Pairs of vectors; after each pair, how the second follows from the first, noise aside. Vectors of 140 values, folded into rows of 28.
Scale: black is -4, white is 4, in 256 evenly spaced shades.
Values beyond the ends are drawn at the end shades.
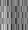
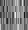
wrapped around.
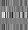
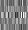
reversed.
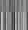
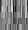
reversed.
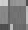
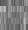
wrapped around, shrunk.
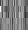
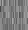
negated, shrunk.
